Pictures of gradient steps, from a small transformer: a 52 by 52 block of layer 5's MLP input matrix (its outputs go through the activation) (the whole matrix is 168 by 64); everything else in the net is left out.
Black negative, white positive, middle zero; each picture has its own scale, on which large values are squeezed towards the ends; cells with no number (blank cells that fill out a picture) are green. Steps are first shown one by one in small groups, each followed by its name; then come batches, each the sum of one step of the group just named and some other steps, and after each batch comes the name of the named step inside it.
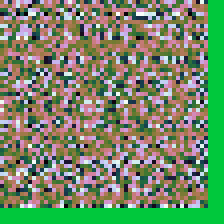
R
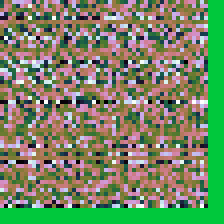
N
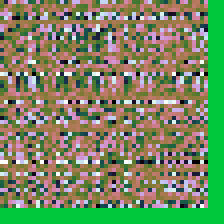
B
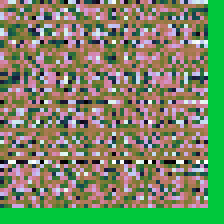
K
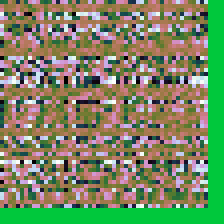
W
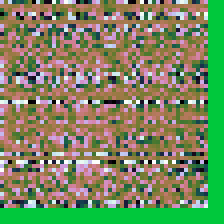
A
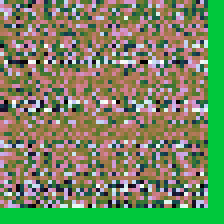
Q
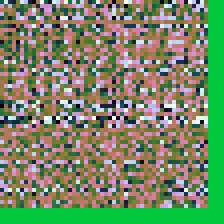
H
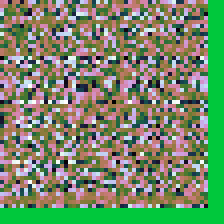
W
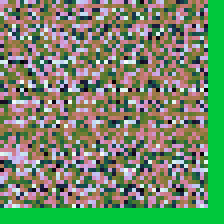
Q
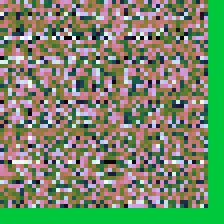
N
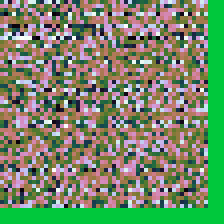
R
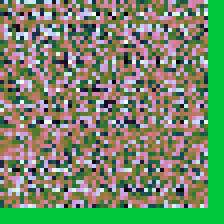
R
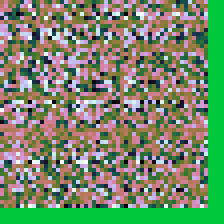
R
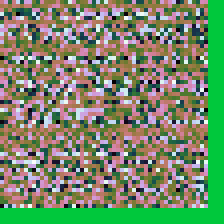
R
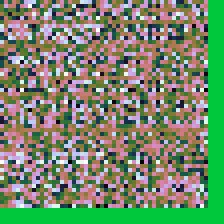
B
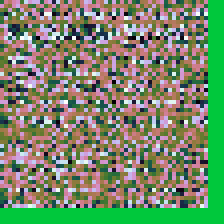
B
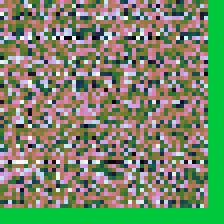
B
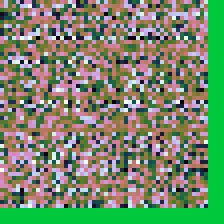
A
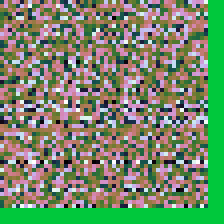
K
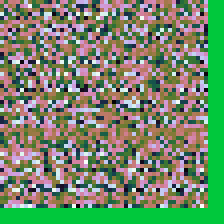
B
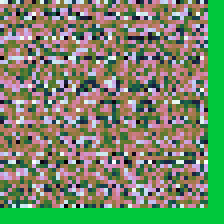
R
